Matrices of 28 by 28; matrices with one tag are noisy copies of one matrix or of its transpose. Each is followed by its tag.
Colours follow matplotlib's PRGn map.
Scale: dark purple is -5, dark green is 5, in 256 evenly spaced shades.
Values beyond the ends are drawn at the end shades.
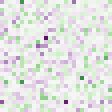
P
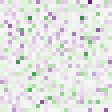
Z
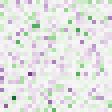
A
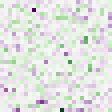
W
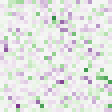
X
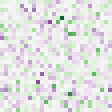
Z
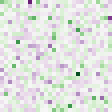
A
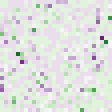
X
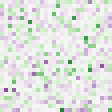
W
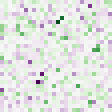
Z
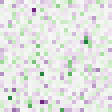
W
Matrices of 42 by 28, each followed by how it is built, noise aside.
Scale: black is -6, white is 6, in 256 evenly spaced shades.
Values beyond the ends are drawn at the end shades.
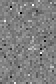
sparse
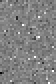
sparse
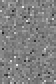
sparse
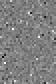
sparse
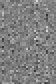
uneven columns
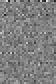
uneven rows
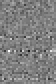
uneven rows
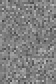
noise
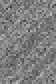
Hankel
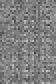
blocks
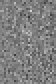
uneven columns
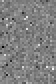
sparse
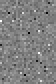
sparse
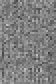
blocks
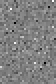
sparse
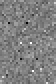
sparse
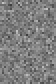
noise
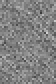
Toeplitz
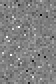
sparse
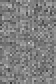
blocks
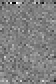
uneven rows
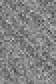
Toeplitz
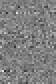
uneven rows
